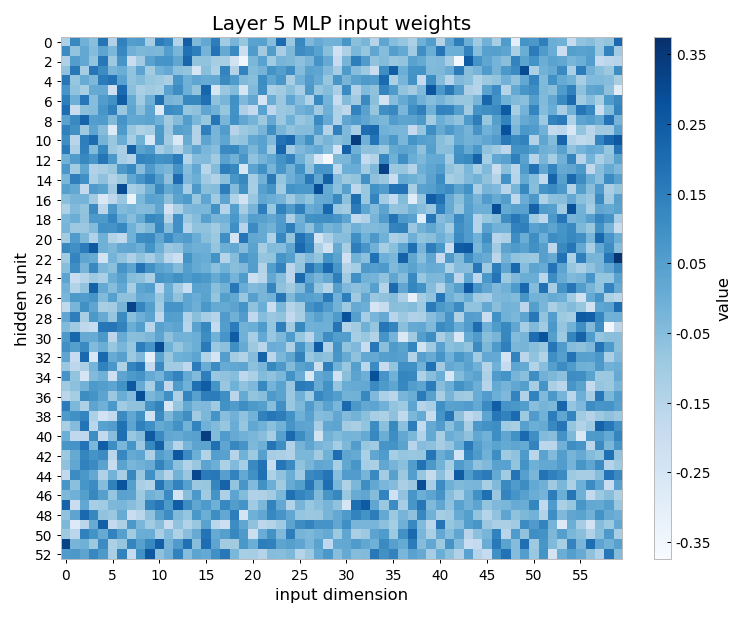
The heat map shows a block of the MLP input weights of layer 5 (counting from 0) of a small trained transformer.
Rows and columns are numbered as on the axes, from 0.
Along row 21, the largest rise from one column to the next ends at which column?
42
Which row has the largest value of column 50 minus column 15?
13
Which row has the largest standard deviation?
10
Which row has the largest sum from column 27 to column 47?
7
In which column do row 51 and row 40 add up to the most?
15
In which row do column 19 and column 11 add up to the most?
20
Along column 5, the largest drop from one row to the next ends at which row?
5
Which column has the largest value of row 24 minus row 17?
11
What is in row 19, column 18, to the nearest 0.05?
0.1
